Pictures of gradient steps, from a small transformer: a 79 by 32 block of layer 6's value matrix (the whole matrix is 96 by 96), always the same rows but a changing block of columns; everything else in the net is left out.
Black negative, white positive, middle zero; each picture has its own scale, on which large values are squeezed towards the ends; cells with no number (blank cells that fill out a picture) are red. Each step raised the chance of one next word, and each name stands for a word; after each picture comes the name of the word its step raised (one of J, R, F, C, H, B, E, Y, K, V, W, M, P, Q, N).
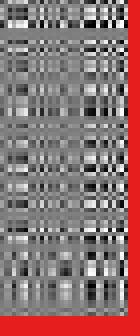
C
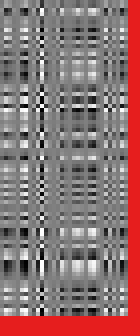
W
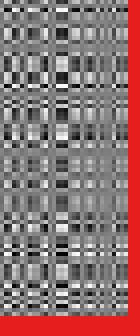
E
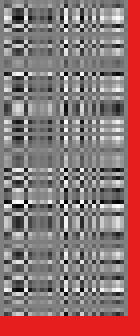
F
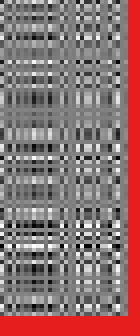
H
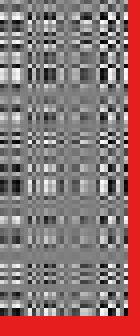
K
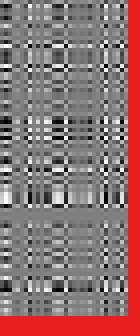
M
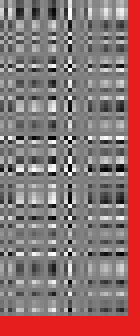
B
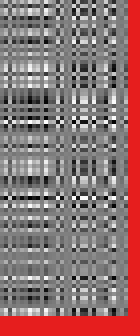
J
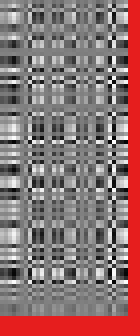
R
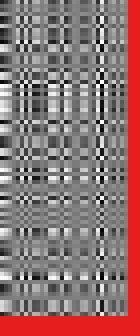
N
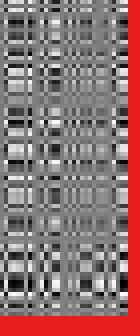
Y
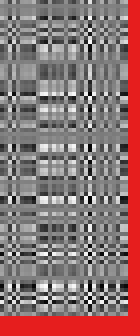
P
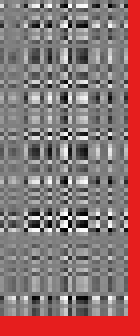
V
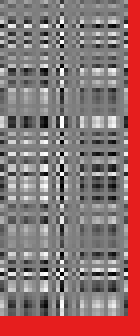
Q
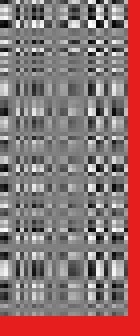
C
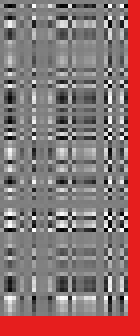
V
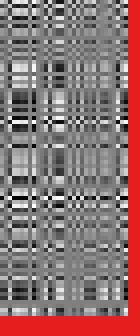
J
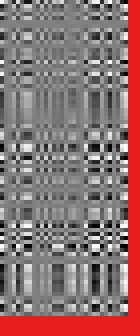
H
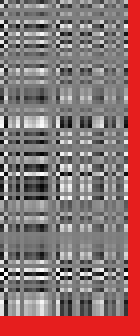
Q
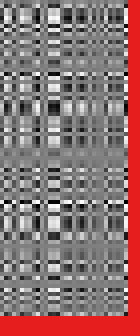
F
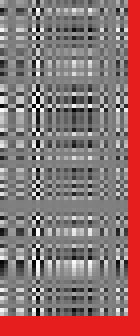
W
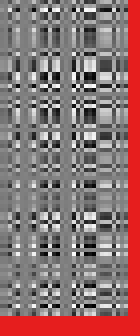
E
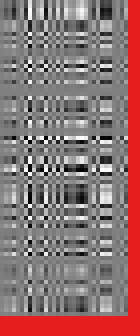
B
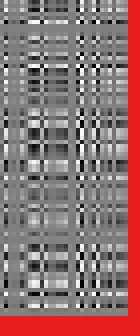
Y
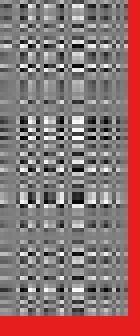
M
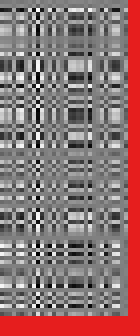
E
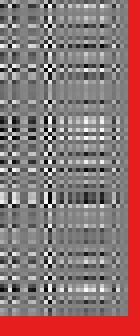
M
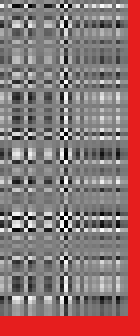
V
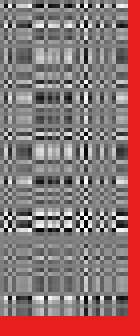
V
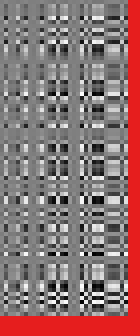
P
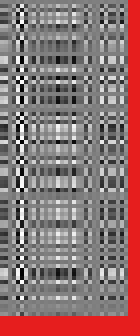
R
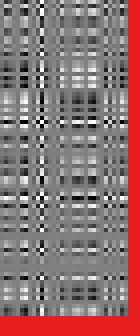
J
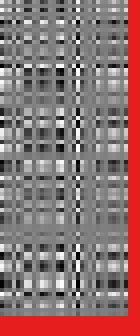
Y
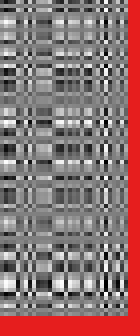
Y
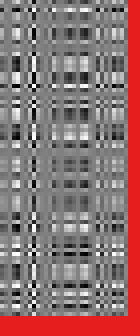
E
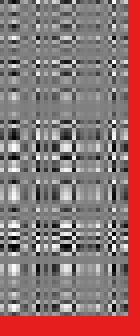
H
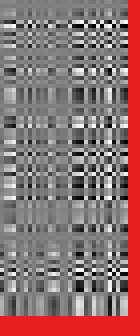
Q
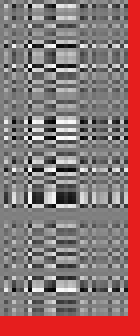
M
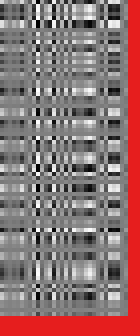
C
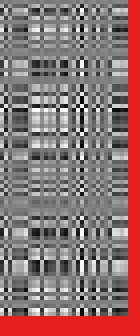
W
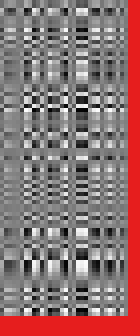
W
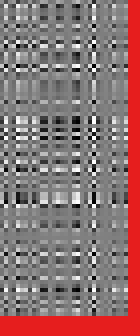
M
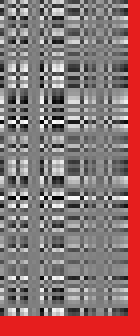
J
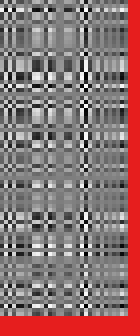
E
